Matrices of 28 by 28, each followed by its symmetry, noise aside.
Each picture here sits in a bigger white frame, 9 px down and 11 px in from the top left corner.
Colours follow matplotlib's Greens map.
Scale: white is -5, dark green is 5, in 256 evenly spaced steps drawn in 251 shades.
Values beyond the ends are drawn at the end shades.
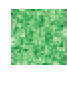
same after a half turn.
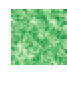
symmetric across the other diagonal.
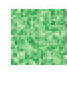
symmetric across the other diagonal.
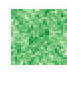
same after a half turn.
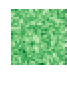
symmetric across the other diagonal.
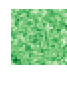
symmetric across the other diagonal.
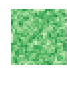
symmetric.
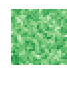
symmetric across the other diagonal.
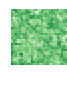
symmetric across the other diagonal.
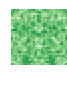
mirrored left to right.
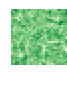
symmetric.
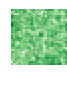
symmetric across the other diagonal.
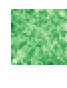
symmetric across the other diagonal.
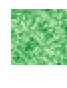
symmetric across the other diagonal.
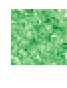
symmetric across the other diagonal.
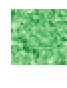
symmetric across the other diagonal.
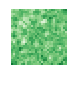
symmetric.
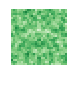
mirrored left to right.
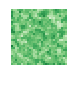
symmetric across the other diagonal.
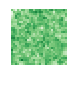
symmetric.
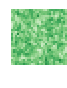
same after a half turn.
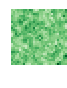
symmetric.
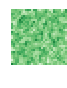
symmetric.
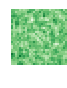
symmetric across the other diagonal.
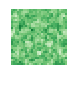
mirrored left to right.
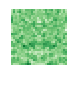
mirrored left to right.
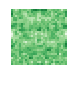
mirrored left to right.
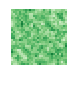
symmetric across the other diagonal.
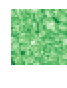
symmetric across the other diagonal.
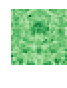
mirrored left to right.
